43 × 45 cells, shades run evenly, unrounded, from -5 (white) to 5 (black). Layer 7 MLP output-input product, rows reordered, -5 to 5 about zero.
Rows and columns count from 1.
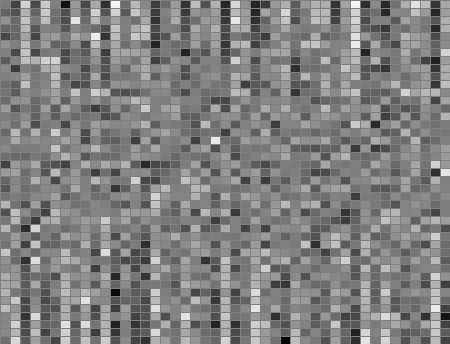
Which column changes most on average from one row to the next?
4
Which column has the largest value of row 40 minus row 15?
45
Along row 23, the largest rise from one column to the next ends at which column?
15
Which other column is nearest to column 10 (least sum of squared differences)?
41
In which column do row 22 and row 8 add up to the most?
44
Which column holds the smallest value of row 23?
14
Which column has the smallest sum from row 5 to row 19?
36
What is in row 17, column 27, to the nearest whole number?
-2
